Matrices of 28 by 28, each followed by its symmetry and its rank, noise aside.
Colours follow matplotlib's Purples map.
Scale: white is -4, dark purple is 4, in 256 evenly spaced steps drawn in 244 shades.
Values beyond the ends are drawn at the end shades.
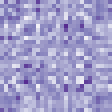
symmetric, rank three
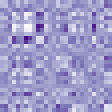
symmetric, rank two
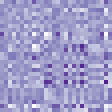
symmetric, rank three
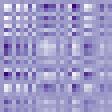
symmetric, rank one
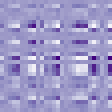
no symmetry, rank one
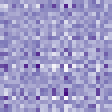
no symmetry, rank two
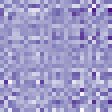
no symmetry, rank three
